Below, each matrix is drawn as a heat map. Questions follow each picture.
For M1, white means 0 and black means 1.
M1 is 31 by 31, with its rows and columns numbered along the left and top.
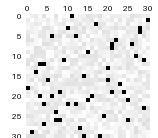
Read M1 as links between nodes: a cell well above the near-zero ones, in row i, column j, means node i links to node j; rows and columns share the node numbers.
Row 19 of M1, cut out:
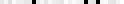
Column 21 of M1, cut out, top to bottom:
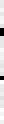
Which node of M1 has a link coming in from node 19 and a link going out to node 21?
node 8
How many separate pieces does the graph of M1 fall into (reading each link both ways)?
2
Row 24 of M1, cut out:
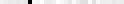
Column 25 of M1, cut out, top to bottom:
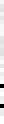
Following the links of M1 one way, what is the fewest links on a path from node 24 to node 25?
3
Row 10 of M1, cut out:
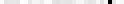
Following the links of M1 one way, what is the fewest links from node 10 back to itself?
7
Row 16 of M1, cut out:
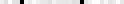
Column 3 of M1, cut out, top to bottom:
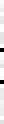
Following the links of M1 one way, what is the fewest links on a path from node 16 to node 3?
2
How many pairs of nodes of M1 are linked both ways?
2
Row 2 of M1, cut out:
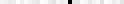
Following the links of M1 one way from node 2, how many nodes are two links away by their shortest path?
1
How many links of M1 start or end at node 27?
2
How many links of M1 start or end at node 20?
5
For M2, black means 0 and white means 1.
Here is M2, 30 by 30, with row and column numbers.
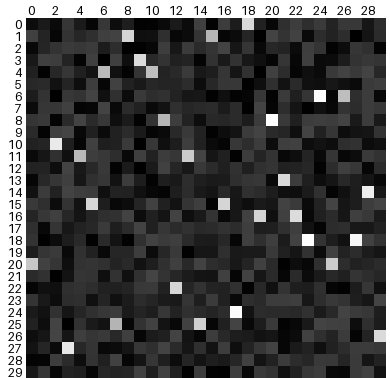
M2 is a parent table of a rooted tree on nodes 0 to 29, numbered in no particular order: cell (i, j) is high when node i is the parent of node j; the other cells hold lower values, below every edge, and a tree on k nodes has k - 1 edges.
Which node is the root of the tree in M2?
1
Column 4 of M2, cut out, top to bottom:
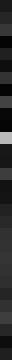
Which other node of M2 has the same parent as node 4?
13
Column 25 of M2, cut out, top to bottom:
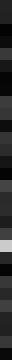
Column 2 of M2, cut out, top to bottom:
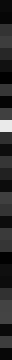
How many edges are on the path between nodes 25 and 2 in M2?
6
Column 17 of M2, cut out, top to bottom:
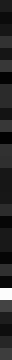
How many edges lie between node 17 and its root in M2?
6
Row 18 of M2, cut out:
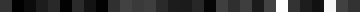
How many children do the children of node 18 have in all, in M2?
1
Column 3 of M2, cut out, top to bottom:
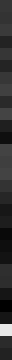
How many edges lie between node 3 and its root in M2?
6
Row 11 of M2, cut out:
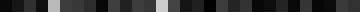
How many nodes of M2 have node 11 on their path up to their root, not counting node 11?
10
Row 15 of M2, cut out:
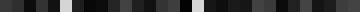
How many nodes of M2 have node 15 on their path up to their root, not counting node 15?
5
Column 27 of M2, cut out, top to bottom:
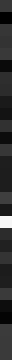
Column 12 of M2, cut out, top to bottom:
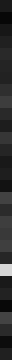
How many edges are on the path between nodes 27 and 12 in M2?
9
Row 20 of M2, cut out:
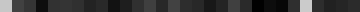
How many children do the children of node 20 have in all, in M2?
3
